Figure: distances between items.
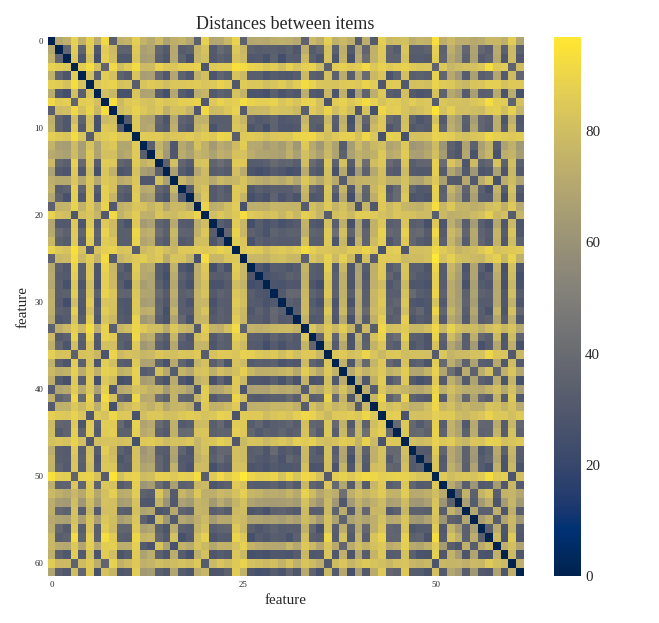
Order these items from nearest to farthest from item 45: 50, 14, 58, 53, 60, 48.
14, 48, 53, 58, 60, 50
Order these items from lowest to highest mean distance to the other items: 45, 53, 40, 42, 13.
45, 53, 13, 40, 42
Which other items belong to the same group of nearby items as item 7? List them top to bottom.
3, 20, 36, 50, 60
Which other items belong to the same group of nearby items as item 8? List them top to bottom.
0, 19, 25, 33, 40, 42
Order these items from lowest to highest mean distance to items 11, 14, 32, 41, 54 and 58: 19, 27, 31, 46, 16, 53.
27, 31, 53, 16, 46, 19
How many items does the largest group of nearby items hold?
36
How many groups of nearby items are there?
5
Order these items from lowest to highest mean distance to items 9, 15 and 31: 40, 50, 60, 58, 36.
40, 58, 60, 36, 50
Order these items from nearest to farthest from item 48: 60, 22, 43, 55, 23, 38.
23, 22, 55, 38, 60, 43
